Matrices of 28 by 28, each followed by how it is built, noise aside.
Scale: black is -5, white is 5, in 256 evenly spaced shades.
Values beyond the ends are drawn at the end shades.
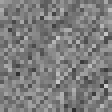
Hankel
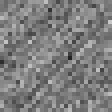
Hankel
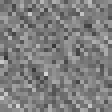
Toeplitz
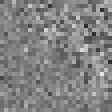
upper triangular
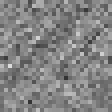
Hankel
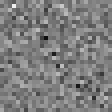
banded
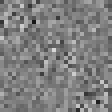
block diagonal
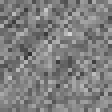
Hankel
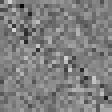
banded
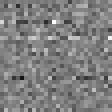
uneven rows
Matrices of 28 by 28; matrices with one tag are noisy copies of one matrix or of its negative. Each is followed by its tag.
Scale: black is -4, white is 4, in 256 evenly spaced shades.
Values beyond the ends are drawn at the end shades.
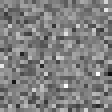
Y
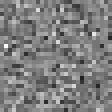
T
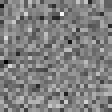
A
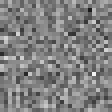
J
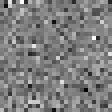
A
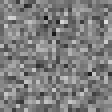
T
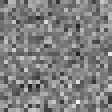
A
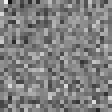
A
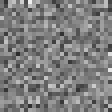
A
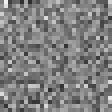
A
